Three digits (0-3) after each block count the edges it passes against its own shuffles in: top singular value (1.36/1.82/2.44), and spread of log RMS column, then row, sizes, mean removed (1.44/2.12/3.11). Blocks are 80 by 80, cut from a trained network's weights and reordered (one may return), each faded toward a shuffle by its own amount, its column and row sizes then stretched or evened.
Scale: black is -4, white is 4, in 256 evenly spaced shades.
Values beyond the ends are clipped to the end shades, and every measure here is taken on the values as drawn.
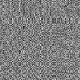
3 2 1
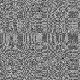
3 0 0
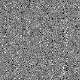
1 2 1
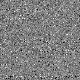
0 0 2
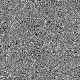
0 0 1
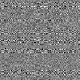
3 0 3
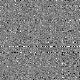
1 1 2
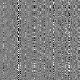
3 3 0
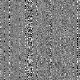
2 3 0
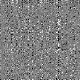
2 2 1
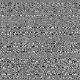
2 0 3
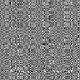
3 2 1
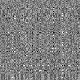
2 1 2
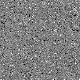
0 1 1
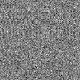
2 1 0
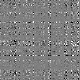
1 3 3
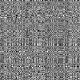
3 0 3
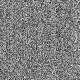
1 0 0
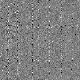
2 2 0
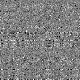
2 0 2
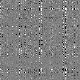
1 3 2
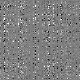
1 3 2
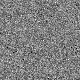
0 0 1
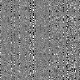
1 3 1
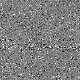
0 1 2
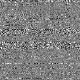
1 1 3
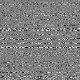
2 0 3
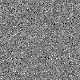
0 1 1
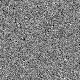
0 0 0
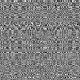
3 0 3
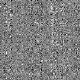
1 2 2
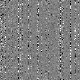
1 3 0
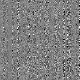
0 3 1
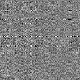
2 1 2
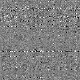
1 1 2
